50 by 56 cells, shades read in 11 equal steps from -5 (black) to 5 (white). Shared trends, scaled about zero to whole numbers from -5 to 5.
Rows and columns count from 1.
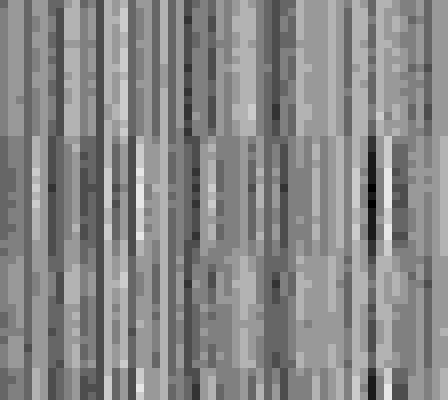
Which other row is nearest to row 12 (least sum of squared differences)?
2
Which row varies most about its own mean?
24
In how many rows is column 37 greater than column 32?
14
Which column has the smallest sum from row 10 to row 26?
47
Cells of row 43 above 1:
6
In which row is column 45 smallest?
9
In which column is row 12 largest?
16
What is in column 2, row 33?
0
